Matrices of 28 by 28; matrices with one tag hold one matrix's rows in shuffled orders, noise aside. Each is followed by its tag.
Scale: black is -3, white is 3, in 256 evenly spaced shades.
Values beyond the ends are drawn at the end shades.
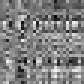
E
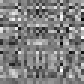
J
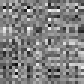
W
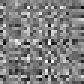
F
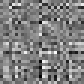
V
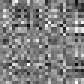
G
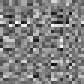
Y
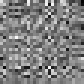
F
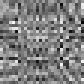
J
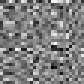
Y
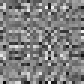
F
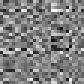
Y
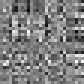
G
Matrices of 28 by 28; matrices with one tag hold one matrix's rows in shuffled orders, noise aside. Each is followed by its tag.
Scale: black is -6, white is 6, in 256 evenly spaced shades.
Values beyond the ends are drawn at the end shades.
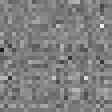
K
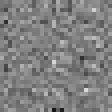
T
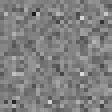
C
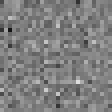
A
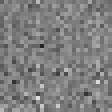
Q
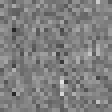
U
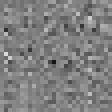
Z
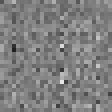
U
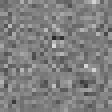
T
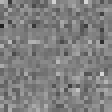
K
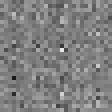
U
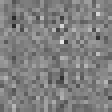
U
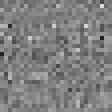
K
